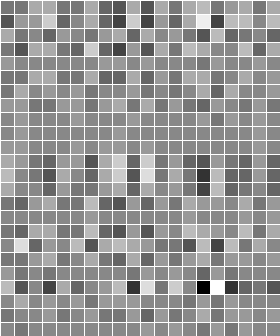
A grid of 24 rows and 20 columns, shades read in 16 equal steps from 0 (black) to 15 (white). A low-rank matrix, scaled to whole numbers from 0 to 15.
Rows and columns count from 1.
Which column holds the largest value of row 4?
7
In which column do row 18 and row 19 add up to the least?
16
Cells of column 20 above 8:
10
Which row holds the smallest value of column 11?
2
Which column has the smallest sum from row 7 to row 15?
15
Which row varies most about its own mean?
21
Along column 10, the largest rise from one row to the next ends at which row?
22
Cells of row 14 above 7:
11
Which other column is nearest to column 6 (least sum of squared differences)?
19
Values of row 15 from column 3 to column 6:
9 10 7 7
